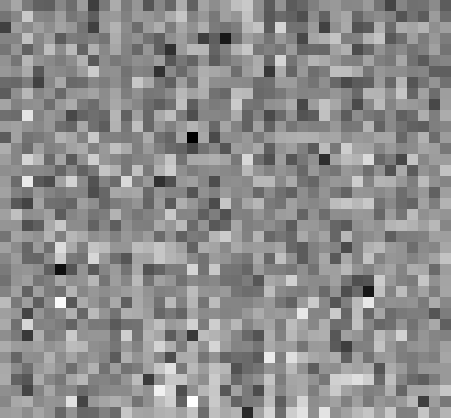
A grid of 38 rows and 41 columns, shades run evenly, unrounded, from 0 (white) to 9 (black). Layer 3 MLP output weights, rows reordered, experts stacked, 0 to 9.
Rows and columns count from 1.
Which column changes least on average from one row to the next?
10
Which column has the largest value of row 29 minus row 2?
3
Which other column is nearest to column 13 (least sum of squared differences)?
41
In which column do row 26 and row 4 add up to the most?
21
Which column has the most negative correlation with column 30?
23
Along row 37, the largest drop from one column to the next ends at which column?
18
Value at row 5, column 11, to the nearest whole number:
3
